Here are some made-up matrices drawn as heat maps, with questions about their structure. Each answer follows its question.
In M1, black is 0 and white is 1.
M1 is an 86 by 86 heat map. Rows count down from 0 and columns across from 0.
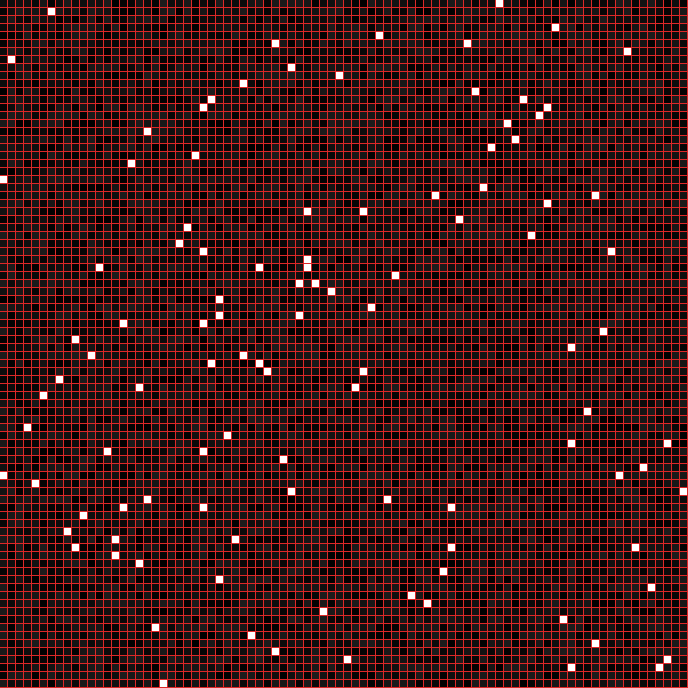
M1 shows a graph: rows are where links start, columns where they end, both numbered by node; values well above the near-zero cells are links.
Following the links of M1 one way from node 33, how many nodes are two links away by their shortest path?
3
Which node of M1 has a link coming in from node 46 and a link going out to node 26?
node 45
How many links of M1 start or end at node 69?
2
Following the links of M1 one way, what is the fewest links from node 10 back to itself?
8
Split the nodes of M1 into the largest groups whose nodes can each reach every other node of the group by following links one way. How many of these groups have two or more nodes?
10
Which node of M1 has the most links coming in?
node 25
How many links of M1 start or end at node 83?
4
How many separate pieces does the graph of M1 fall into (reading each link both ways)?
11
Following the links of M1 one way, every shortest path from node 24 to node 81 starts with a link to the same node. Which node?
node 74
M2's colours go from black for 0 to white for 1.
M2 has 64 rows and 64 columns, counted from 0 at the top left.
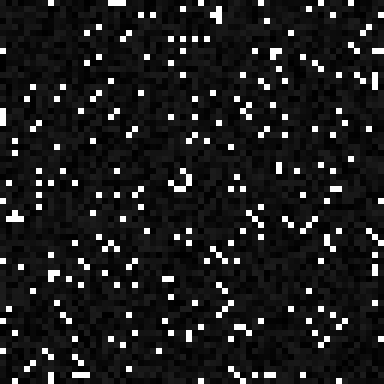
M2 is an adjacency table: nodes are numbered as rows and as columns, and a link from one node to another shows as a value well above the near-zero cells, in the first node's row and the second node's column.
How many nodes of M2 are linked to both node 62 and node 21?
1
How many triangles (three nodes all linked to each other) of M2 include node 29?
0
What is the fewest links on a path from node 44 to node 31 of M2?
4
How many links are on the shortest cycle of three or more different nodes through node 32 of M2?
4
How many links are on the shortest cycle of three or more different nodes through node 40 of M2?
3
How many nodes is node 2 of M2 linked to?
6
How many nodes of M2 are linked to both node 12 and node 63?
2
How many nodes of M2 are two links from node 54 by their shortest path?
10
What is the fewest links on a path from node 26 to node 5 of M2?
6
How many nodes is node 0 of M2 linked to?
8
